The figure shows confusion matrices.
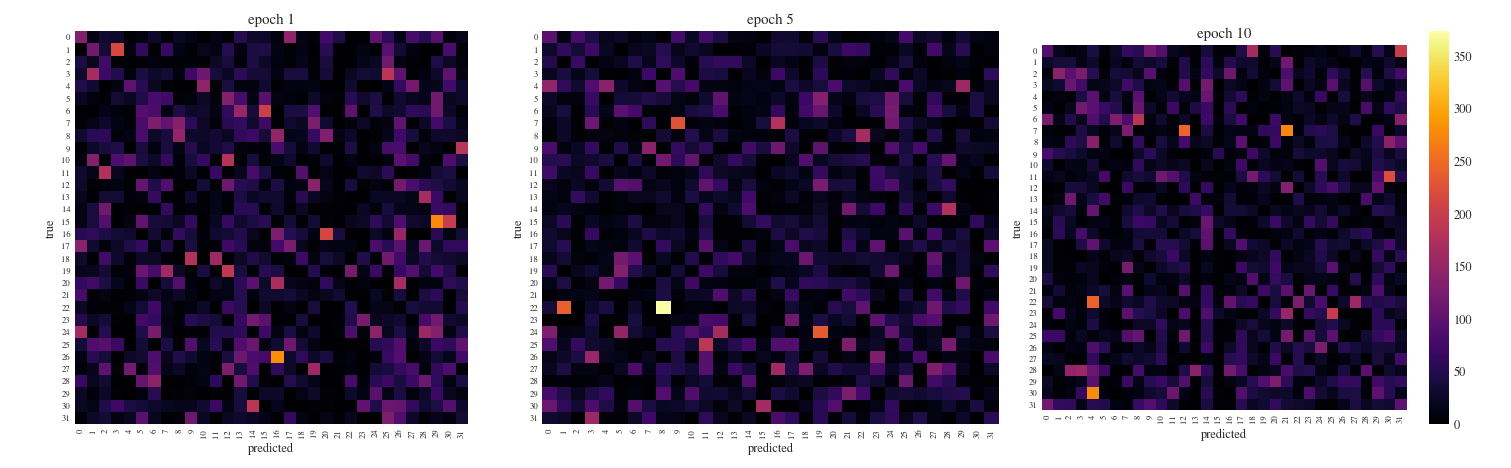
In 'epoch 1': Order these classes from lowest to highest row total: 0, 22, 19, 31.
22, 31, 0, 19
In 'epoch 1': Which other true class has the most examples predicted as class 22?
19
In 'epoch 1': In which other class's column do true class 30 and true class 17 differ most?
14
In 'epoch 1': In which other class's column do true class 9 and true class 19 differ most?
31
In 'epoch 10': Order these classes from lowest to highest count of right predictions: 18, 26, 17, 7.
18, 26, 17, 7
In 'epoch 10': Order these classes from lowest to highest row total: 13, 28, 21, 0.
13, 21, 0, 28
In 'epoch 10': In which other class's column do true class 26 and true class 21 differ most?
24
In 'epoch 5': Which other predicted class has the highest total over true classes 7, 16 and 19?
9
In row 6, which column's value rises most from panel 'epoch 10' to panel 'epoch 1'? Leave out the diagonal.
15
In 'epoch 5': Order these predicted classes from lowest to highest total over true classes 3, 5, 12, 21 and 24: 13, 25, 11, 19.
13, 25, 11, 19
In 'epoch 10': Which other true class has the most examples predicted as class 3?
28
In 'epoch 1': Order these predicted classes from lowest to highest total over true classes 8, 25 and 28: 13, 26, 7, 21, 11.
21, 7, 11, 26, 13
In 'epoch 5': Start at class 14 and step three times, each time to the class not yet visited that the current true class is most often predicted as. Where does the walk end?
11
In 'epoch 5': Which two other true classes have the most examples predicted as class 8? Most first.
22, 10
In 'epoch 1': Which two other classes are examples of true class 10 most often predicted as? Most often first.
12, 1
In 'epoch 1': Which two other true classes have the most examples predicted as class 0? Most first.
24, 17
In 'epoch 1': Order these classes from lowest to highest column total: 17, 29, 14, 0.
17, 0, 14, 29
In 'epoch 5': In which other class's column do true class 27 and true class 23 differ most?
16
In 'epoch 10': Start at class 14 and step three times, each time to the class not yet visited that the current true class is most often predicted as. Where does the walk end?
30
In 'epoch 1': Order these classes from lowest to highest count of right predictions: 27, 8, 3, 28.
3, 27, 28, 8
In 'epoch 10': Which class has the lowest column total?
15
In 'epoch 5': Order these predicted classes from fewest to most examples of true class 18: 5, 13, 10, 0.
0, 10, 13, 5
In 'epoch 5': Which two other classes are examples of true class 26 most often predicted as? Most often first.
3, 23
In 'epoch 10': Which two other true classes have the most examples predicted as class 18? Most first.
0, 11
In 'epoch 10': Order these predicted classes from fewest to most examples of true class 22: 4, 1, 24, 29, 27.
1, 29, 24, 27, 4
